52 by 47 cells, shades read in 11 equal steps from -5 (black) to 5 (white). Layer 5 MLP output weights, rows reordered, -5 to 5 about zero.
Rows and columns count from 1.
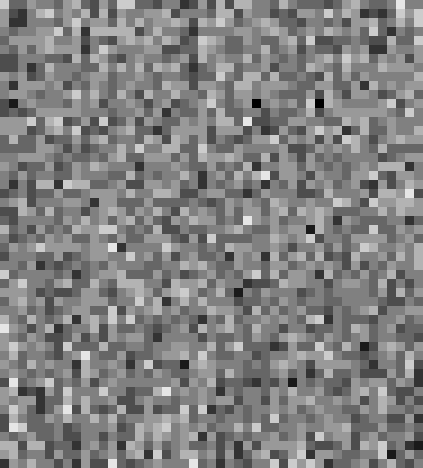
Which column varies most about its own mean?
2
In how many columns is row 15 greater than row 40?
18
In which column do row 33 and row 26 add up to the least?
35
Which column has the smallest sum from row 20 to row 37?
7
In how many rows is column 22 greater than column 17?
14
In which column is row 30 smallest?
5
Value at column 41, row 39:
-4
